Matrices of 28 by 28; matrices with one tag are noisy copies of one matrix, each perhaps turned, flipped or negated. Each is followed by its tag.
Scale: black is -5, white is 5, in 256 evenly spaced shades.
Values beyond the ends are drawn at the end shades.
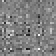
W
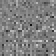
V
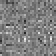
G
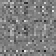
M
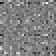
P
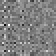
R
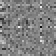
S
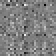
M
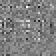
W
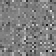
R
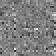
S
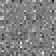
P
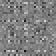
M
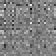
R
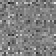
P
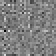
R
